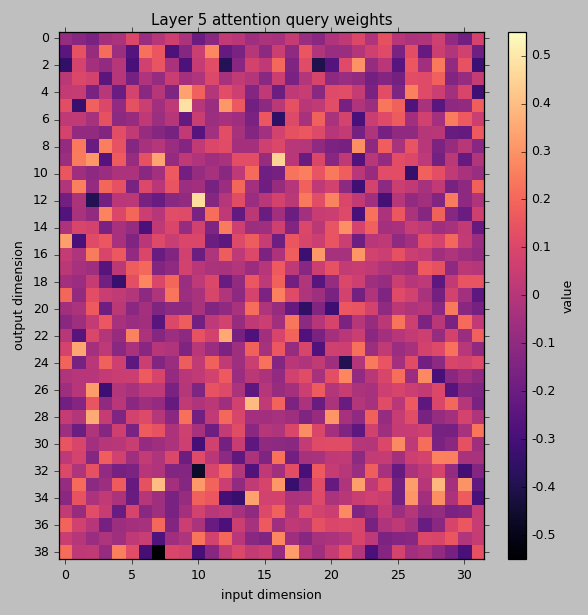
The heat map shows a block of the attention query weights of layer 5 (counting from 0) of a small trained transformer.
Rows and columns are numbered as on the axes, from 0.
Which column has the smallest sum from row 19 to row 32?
10
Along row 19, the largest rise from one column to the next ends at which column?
16
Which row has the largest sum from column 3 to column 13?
5
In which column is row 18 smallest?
4
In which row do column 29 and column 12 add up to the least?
2
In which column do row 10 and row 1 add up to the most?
18
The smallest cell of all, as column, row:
7, 38
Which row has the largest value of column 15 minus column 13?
34
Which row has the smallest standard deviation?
0
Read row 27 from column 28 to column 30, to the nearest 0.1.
0.1 0.2 0
